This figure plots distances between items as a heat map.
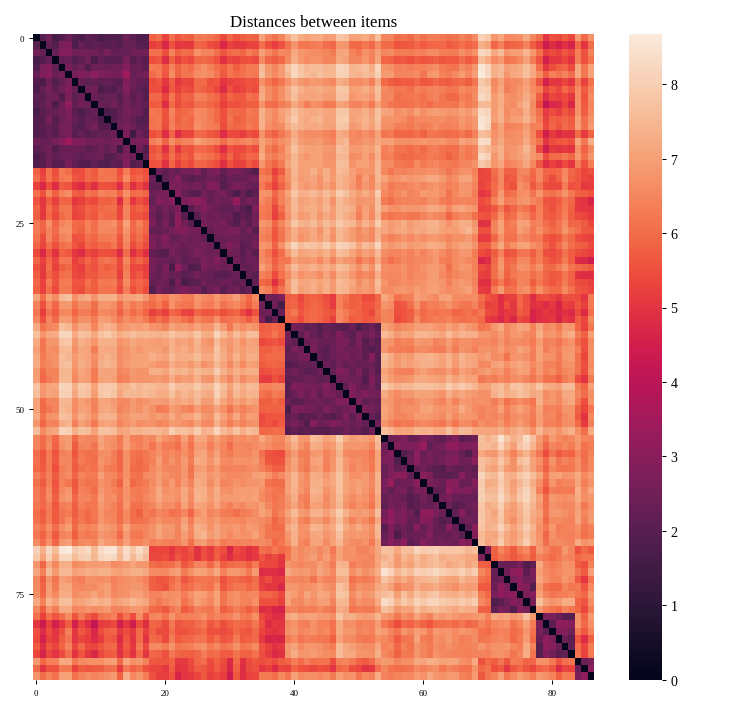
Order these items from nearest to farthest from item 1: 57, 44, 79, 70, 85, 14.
14, 79, 85, 57, 44, 70
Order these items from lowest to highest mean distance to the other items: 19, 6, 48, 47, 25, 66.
6, 19, 25, 66, 48, 47
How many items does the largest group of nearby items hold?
18
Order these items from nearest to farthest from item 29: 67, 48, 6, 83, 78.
6, 83, 78, 67, 48
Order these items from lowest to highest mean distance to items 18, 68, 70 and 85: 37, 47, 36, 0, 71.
37, 36, 71, 0, 47
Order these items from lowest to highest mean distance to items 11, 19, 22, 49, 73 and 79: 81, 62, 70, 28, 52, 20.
20, 28, 81, 52, 70, 62
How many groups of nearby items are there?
9
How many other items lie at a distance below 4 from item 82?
5
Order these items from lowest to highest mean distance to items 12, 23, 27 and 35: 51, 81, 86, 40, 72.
81, 86, 72, 51, 40
